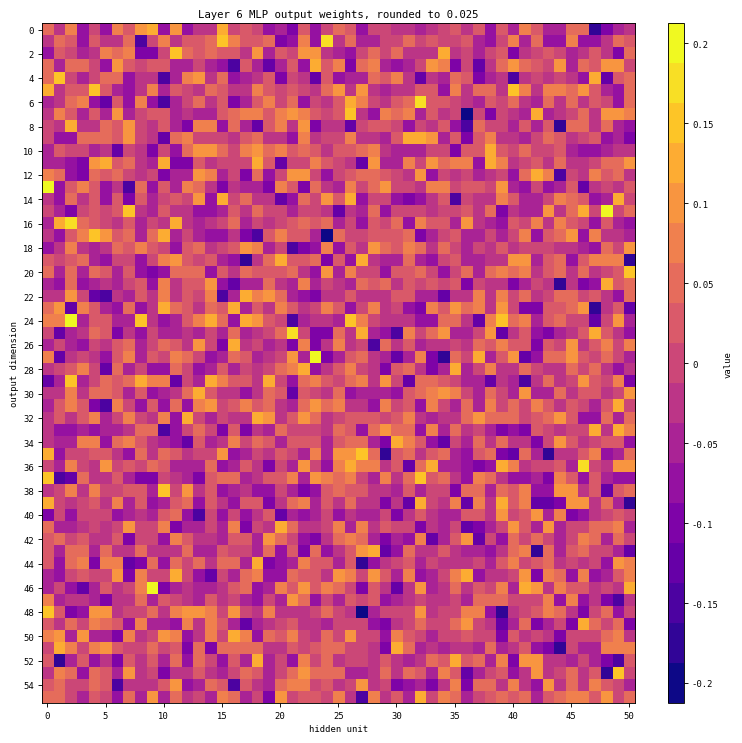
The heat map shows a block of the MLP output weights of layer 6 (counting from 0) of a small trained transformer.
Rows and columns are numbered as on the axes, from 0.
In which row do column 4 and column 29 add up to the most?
17
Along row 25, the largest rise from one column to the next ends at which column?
31
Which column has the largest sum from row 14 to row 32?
2
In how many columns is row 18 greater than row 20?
18
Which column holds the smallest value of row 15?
25
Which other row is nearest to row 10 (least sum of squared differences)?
32
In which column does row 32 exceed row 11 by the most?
12
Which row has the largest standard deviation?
24
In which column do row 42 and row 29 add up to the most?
19
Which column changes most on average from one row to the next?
10
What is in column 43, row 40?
-0.05
